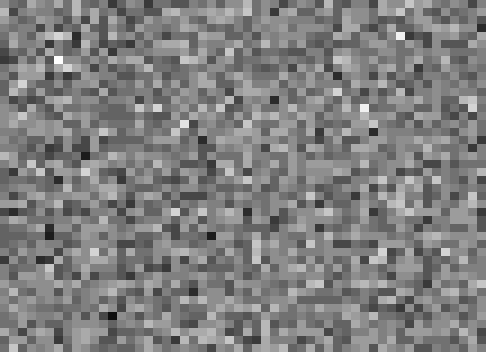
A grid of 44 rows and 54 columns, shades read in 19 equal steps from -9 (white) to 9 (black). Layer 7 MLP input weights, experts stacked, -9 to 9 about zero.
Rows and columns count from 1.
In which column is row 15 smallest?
3
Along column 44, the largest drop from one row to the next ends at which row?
38
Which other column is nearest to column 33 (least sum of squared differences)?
11
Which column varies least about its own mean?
25
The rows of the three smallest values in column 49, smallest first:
23, 30, 4
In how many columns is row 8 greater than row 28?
26
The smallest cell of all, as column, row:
7, 8
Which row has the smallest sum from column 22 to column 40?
39
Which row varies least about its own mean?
24
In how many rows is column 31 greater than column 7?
19
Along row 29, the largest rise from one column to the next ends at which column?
6
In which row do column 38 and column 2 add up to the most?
10
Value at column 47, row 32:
4
